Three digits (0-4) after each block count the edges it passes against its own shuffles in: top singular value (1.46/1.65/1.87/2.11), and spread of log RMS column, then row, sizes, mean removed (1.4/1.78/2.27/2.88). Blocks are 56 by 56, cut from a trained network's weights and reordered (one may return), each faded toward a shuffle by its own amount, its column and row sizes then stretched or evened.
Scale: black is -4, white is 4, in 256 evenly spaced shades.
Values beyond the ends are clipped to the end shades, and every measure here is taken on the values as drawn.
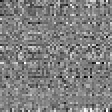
4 1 4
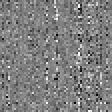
0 4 1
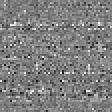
0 0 3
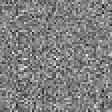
2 1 0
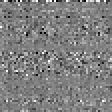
1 0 4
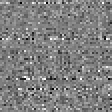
1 0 4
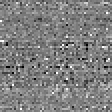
1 1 3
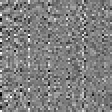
3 4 0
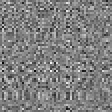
4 3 3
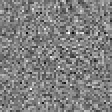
3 0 1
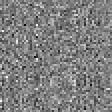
2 2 1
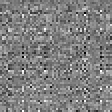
4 3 3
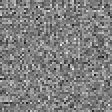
2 1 0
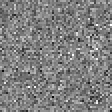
0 2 1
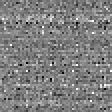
1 1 2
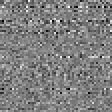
3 0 4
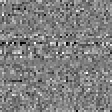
2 0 3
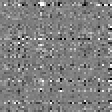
2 3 4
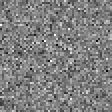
0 1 1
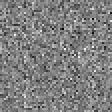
0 2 1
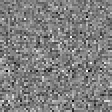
1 1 2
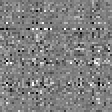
3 3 4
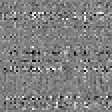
3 2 4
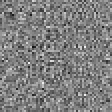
4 1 1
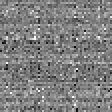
2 2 1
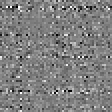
0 2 4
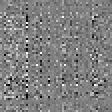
3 4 3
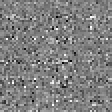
1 2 3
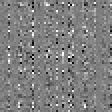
2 4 2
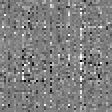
0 4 2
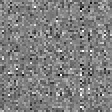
0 3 2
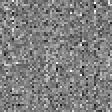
1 3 0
